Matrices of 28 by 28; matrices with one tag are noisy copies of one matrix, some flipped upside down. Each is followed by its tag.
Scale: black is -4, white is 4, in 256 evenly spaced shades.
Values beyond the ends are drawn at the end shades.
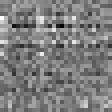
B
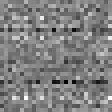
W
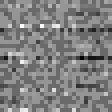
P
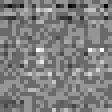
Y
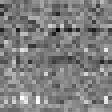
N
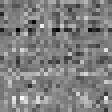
N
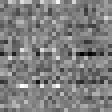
P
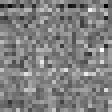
Y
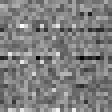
P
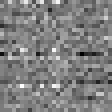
P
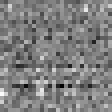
B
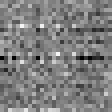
P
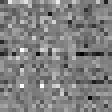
P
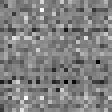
W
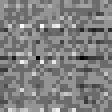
P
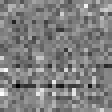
B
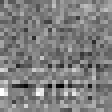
B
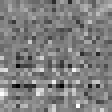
B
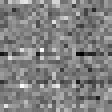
P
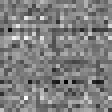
W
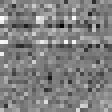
B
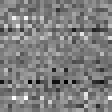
W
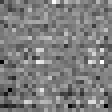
Y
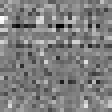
B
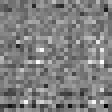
Y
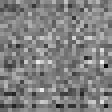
Y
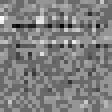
B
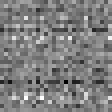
W
